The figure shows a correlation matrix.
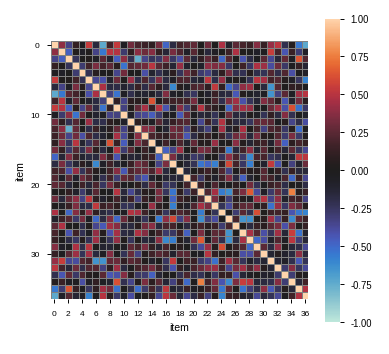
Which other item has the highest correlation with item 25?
17
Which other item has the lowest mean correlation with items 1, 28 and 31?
7
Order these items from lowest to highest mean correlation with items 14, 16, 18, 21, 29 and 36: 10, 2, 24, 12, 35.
10, 24, 2, 12, 35
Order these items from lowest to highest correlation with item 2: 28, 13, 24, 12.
12, 24, 13, 28
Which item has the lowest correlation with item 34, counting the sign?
25
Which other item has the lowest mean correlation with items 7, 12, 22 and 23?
31
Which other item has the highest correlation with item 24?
29
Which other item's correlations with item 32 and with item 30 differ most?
27
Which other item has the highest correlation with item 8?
14
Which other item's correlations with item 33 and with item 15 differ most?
9
